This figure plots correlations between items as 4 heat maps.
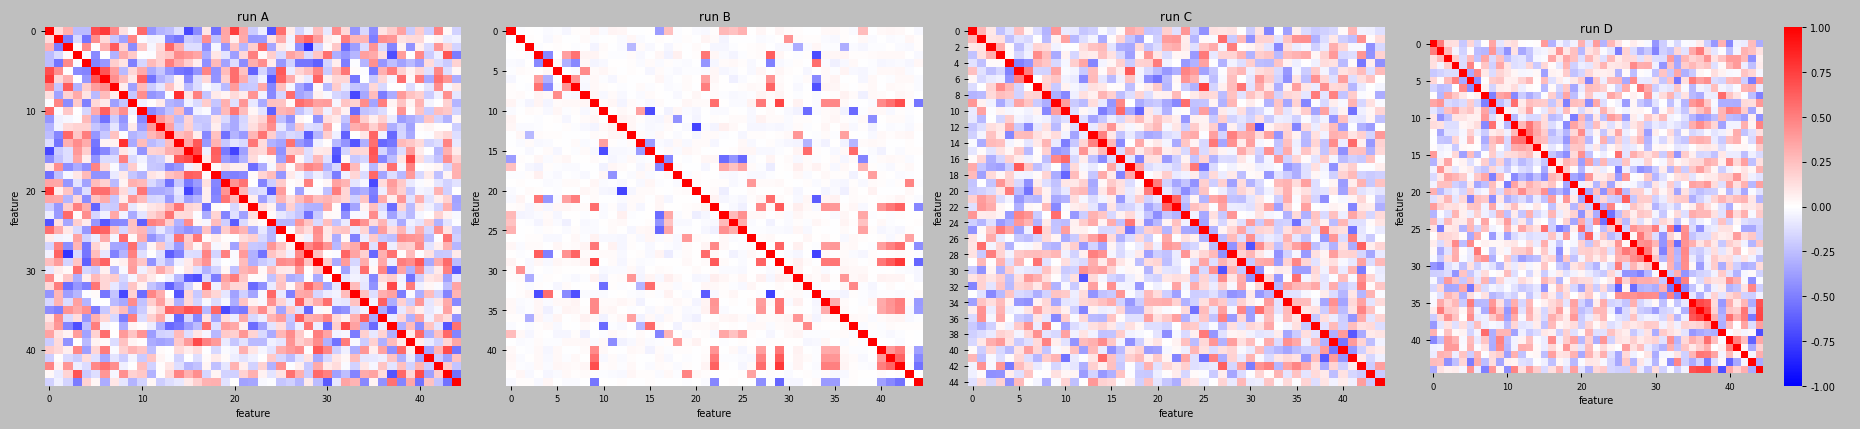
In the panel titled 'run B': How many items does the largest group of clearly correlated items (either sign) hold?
10
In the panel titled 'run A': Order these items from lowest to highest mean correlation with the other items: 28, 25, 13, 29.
13, 28, 25, 29
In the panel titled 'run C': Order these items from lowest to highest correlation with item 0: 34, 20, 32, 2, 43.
32, 34, 20, 43, 2
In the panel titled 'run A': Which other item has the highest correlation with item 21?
19
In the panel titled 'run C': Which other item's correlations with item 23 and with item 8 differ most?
9
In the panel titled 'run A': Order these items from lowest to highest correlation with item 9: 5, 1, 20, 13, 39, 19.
13, 20, 39, 5, 19, 1
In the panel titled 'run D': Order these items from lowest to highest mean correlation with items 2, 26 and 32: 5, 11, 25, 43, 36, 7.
43, 11, 36, 5, 25, 7
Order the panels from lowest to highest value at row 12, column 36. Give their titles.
run D, run B, run C, run A
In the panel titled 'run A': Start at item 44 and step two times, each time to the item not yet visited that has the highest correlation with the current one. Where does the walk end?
32
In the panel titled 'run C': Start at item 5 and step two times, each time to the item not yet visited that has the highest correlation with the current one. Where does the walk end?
24
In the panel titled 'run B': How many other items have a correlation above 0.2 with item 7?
4
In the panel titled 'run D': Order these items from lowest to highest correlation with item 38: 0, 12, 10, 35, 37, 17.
0, 10, 12, 17, 35, 37
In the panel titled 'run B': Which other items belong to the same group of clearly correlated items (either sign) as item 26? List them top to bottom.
19, 43
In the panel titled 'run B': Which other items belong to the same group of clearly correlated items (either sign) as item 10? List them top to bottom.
14, 15, 32, 37
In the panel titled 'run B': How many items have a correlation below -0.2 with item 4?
5
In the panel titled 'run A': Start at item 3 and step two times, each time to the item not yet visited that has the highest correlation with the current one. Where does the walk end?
40
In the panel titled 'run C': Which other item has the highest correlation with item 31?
35
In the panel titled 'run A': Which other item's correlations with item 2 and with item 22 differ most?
7
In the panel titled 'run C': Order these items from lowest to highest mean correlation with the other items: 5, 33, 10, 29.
33, 10, 5, 29
